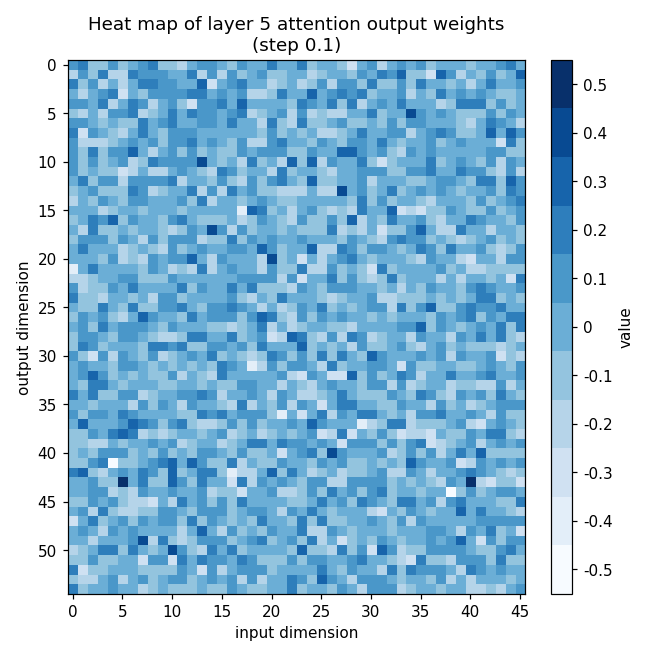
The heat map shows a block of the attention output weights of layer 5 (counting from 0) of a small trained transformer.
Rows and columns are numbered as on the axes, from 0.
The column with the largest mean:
10
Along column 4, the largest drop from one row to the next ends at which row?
41
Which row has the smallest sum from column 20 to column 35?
38
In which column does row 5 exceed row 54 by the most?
34
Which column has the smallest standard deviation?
9
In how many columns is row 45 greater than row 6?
21
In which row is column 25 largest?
53
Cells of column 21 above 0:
14
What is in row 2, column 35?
0.2
